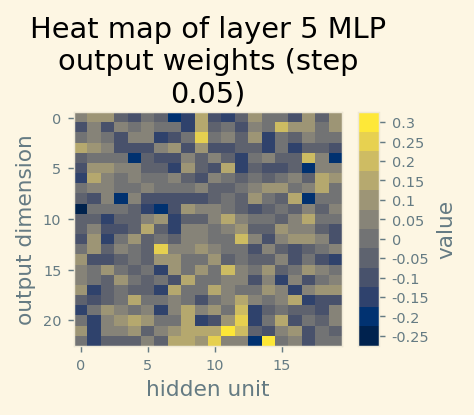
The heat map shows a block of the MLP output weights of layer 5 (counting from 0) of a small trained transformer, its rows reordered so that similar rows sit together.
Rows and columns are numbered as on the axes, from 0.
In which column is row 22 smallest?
13
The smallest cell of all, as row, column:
9, 0
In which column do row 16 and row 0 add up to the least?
7
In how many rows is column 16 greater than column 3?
10
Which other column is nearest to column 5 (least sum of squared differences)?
15
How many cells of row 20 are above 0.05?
7
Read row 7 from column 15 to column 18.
0.1 0 0.05 0.15
